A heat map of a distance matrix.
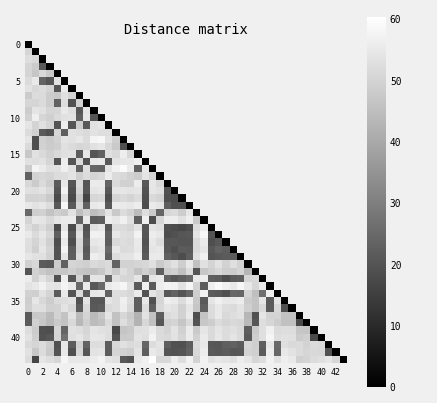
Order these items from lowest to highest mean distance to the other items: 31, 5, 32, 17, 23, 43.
32, 31, 23, 17, 5, 43
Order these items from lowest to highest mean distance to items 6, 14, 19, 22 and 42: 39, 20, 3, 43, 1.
20, 1, 43, 3, 39
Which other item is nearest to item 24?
17
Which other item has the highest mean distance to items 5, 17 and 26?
43
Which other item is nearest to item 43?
1
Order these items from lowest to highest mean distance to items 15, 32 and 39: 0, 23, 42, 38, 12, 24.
12, 42, 24, 38, 23, 0
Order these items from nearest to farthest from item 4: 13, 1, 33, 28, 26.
28, 26, 1, 13, 33
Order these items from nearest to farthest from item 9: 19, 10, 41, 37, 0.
10, 37, 0, 41, 19
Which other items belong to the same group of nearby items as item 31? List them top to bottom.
0, 18, 23, 37, 38
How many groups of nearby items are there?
5
